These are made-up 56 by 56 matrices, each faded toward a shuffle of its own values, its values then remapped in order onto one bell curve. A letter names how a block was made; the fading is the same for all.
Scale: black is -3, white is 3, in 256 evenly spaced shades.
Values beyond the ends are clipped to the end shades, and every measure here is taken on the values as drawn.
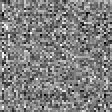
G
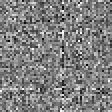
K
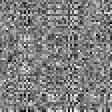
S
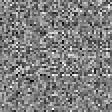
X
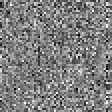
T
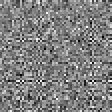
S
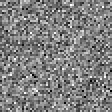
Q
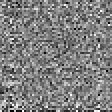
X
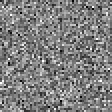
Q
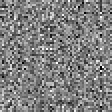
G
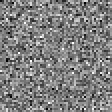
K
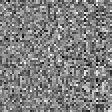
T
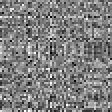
S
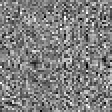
G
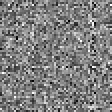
K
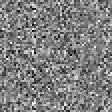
G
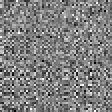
S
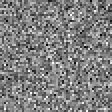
Q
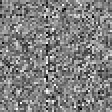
K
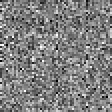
T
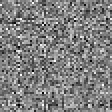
X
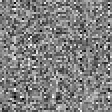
G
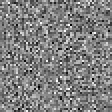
T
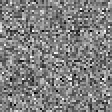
K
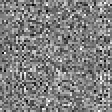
T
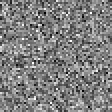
Q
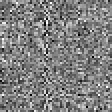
X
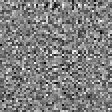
X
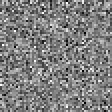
K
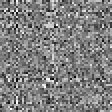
X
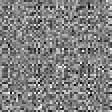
S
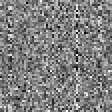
T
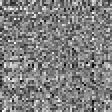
X
